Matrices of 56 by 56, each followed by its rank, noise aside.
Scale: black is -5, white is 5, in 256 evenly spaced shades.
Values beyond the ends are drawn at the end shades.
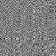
five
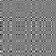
one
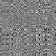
three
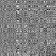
five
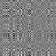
two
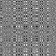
one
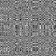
three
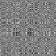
four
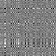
one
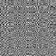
four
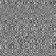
five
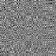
five
